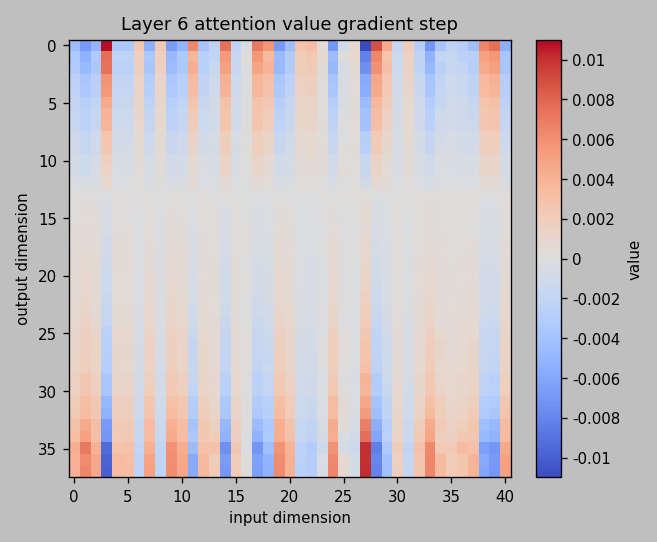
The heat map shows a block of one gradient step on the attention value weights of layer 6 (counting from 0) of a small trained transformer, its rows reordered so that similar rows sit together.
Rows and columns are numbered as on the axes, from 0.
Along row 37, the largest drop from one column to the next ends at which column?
28
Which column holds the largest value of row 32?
27
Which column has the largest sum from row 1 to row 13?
3
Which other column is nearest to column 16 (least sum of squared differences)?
25
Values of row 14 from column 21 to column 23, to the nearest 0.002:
0 0 0
